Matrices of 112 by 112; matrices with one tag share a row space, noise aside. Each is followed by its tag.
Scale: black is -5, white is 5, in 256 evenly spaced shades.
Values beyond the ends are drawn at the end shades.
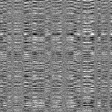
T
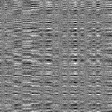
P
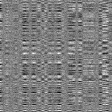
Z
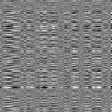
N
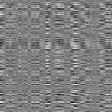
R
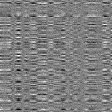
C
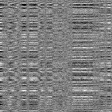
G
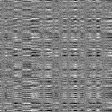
P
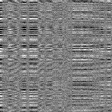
G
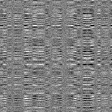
T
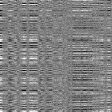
G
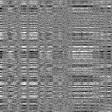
G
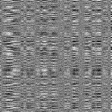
N
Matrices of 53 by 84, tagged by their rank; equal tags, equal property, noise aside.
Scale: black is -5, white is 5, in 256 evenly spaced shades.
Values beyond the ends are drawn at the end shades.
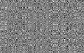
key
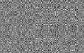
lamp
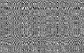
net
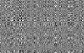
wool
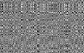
net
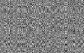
lamp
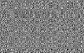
key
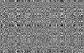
net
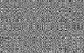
wool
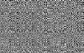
lamp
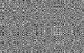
key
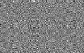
lamp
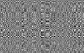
net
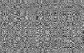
key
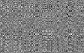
key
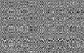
key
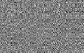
lamp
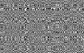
wool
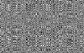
key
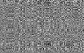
lamp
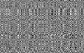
wool
